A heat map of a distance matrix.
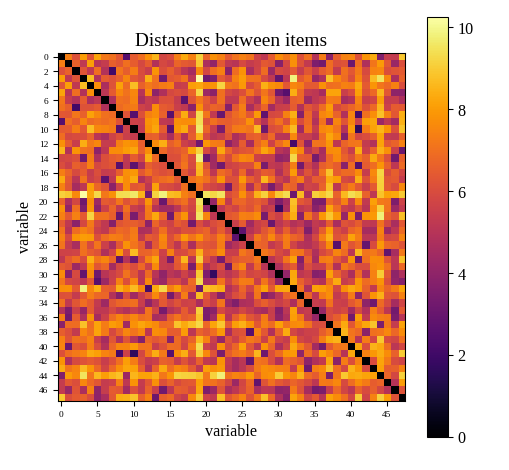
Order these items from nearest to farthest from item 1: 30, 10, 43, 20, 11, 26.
30, 20, 26, 11, 10, 43
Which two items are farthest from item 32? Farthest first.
3, 14
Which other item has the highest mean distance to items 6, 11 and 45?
19
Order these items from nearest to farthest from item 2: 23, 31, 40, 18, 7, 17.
7, 23, 18, 17, 31, 40
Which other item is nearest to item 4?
6
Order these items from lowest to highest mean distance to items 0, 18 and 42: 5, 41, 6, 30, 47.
30, 6, 41, 5, 47
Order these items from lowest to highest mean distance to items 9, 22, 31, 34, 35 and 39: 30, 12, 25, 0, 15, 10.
15, 30, 10, 0, 25, 12
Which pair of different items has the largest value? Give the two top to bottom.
3, 19
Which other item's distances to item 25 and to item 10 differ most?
41
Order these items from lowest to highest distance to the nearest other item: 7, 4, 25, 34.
7, 25, 34, 4
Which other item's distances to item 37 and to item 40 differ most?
44
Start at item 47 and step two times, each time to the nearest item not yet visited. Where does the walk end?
5
